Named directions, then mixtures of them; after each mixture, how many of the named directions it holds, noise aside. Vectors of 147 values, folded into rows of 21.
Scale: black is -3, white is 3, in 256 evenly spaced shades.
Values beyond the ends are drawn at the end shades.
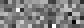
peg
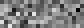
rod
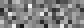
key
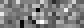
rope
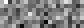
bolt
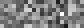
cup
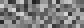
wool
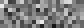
four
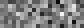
four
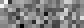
three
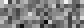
one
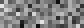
four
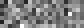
four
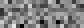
four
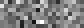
two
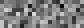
two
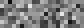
four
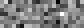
four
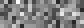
four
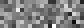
one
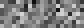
three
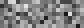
two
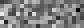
two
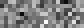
three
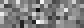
one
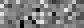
one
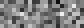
four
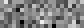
two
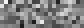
four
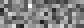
one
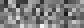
four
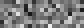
three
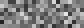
one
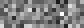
two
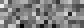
four
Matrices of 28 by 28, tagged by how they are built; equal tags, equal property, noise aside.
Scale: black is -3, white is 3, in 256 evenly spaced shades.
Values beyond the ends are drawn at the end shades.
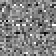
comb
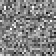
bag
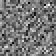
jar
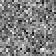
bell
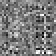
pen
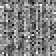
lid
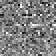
comb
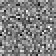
bag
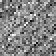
jar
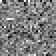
comb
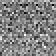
bag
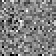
pen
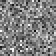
bell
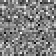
bag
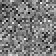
jar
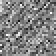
jar
